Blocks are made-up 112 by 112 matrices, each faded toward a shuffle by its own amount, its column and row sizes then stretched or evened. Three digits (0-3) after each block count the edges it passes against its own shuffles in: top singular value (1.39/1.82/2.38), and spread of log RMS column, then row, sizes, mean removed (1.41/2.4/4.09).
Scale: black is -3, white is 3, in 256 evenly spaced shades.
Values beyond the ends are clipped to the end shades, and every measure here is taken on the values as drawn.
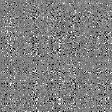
2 2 2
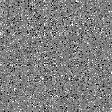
2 1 1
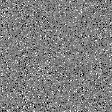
0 1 1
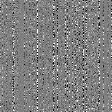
1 3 0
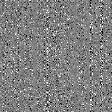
2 2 0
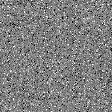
0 1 0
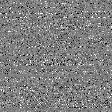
1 0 2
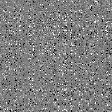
2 2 1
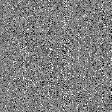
0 2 0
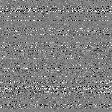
2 0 3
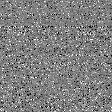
0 0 2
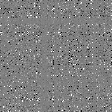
0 2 2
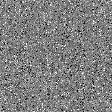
0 1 0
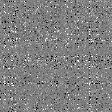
1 2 2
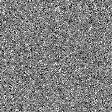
1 1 0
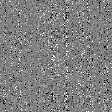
2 2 0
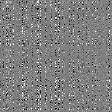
1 3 2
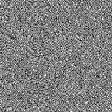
3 0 0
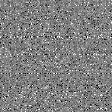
2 1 2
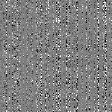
1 3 1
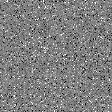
1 1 1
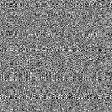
3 0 2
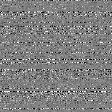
2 0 3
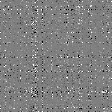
1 2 2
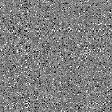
2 1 1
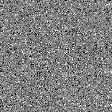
1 1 1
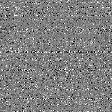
2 0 2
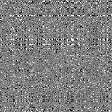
3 1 2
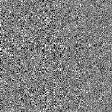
2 2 1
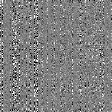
2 3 1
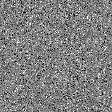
1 1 0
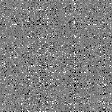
0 2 2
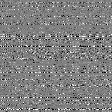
3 0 3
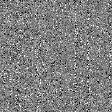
0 2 0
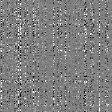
1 3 2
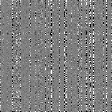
3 3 1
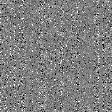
0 2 0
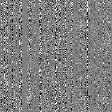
1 3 1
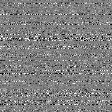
0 0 3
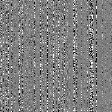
2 3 0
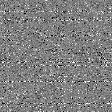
2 1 2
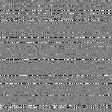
3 0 3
